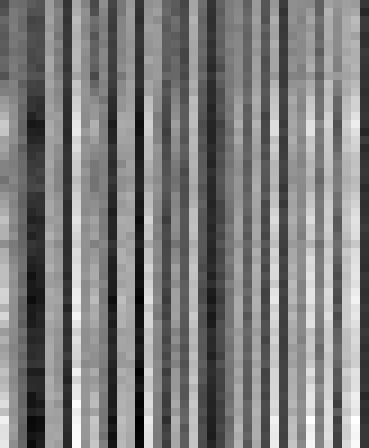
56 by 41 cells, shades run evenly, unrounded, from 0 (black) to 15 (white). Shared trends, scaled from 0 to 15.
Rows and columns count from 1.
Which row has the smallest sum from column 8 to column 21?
1
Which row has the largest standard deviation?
53
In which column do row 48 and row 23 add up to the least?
16
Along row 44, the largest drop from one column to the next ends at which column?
41
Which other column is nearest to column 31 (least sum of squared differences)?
35
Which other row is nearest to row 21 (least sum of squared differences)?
22
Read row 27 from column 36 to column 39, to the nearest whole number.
7 12 6 11
